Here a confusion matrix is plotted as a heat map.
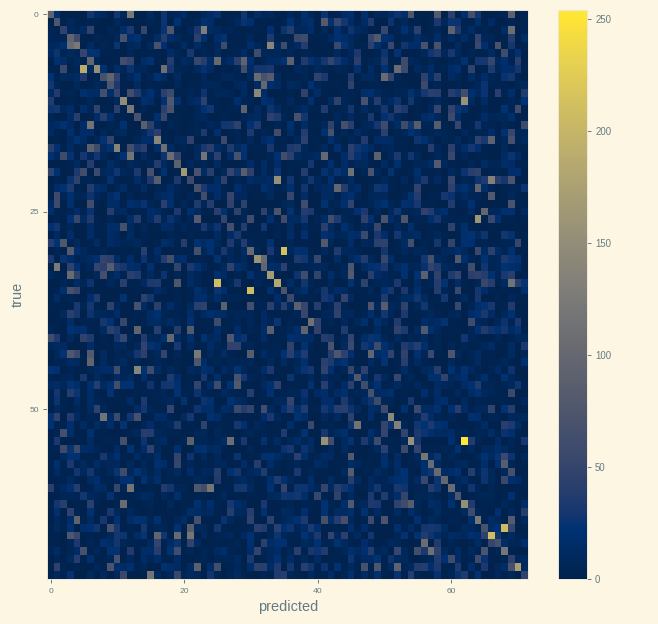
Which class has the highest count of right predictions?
66
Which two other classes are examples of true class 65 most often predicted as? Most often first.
68, 21
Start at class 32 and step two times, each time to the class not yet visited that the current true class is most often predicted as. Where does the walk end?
41
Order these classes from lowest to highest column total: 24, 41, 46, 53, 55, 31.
46, 24, 31, 55, 53, 41
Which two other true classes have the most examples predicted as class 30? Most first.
35, 43
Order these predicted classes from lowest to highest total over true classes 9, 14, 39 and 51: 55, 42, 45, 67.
67, 42, 55, 45
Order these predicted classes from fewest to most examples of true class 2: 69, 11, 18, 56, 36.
56, 11, 36, 18, 69
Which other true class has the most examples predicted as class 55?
14
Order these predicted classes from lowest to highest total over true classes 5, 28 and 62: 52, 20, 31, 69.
20, 69, 31, 52
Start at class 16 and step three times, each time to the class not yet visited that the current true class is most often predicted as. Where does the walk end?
34
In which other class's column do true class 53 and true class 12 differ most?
29
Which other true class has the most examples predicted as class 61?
31
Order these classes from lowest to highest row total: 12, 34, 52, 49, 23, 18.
49, 23, 52, 12, 34, 18
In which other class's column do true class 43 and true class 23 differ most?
22
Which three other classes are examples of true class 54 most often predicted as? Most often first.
62, 41, 27
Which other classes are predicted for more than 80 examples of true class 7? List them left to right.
5, 17, 52
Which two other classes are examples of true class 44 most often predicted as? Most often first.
6, 22
